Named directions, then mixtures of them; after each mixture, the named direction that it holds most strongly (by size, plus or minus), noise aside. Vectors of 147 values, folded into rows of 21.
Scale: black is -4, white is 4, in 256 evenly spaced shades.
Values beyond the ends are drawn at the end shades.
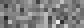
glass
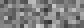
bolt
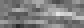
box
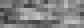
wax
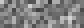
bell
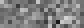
glass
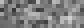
bell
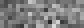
bolt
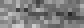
box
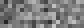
bolt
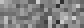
glass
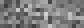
box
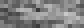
wax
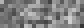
bell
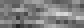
box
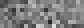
bolt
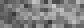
bolt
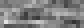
wax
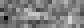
wax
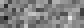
bell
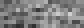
box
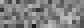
bell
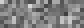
bell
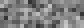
bolt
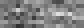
box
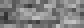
wax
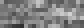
box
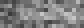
wax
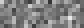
bell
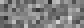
bell
